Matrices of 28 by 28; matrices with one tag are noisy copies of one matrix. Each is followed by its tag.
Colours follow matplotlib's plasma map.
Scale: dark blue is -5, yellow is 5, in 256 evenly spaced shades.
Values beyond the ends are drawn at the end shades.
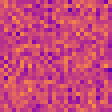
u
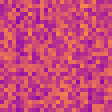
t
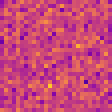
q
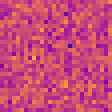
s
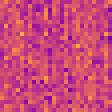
u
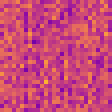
u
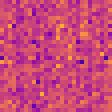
t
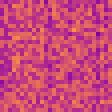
s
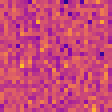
u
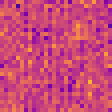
u
